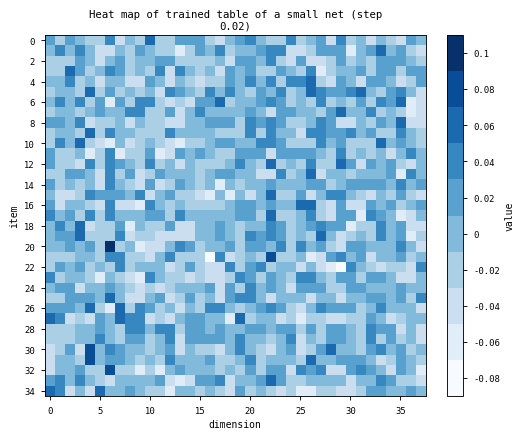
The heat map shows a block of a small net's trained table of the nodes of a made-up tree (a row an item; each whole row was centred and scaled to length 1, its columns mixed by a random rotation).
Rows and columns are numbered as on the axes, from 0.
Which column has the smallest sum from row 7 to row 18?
5
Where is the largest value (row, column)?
20, 6
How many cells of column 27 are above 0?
15
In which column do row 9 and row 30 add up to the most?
4
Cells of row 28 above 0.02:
5
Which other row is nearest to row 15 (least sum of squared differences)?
21
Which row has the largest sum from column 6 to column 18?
28
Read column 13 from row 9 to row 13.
0 -0.06 0.02 -0.04 0
